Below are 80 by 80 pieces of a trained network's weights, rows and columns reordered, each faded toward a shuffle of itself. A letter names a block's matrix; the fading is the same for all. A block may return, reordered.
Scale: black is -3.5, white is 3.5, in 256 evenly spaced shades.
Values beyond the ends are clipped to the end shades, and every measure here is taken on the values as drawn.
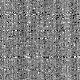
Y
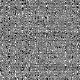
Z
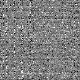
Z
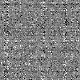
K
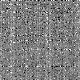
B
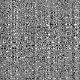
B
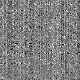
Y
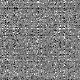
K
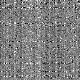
Y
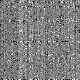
B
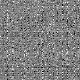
Z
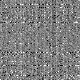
B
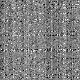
Y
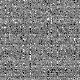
Z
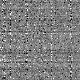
K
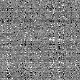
K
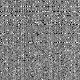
B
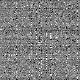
K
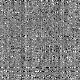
B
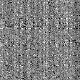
Y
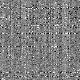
Y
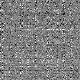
K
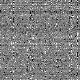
K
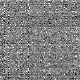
Z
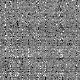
K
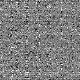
Z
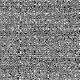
Z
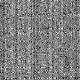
Y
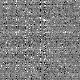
K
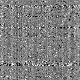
B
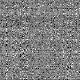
Z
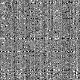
Y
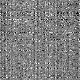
Y
